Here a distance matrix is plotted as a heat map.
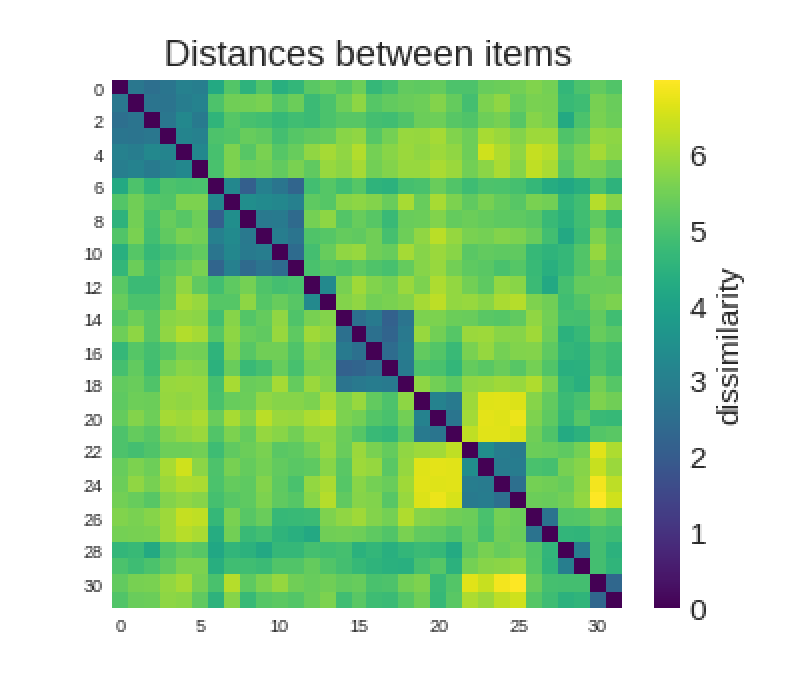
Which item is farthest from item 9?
20
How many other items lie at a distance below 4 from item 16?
4
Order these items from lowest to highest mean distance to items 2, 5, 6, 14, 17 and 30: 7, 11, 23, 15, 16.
16, 15, 11, 7, 23
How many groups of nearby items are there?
9
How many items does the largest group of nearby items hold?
6
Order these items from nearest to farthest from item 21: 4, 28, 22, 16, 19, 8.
19, 28, 16, 8, 4, 22
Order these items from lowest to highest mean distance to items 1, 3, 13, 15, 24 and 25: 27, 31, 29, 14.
14, 29, 27, 31
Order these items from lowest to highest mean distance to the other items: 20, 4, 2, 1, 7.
2, 1, 7, 4, 20
